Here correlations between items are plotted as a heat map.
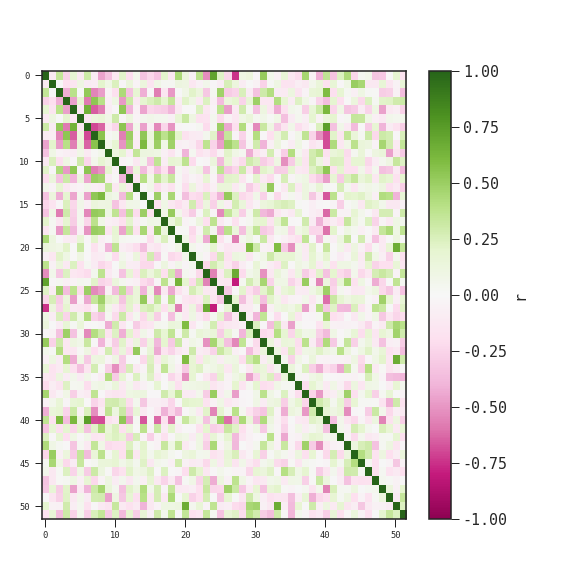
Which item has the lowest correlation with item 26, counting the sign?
40
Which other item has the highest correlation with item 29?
20
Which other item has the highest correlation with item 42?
32
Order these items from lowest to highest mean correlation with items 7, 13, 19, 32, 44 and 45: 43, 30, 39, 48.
39, 30, 48, 43
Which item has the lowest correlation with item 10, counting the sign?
34
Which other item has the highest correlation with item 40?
6
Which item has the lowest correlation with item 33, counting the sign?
4
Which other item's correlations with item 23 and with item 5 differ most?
27
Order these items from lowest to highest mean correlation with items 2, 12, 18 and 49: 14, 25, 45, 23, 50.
25, 50, 45, 23, 14
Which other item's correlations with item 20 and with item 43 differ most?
50
